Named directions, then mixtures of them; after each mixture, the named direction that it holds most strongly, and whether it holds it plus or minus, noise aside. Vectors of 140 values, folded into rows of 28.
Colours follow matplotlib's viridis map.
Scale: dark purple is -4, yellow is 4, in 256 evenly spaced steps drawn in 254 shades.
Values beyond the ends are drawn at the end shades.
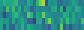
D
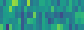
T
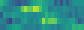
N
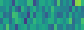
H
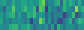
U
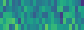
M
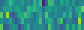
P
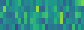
M, minus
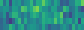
M, minus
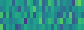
H, plus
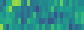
T, plus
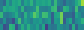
M, minus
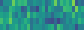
N, minus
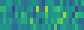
U, minus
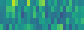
T, plus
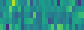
T, plus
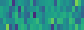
H, plus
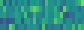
M, minus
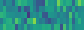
D, minus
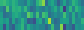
D, plus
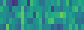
T, minus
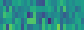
D, minus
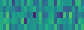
H, plus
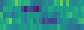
N, minus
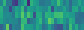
T, minus
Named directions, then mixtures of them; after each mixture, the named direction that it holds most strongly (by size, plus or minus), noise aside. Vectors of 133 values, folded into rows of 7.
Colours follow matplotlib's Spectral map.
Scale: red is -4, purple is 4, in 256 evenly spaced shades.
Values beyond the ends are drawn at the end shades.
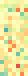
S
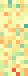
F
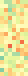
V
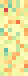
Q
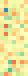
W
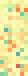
S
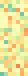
S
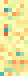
W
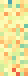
F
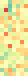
V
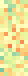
V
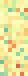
S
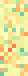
S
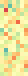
Q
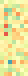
W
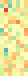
Q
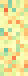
Q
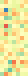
W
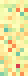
S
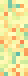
F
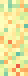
F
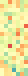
F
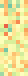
Q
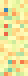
W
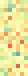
V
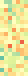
V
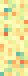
W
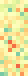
S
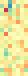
Q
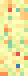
S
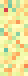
Q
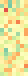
Q
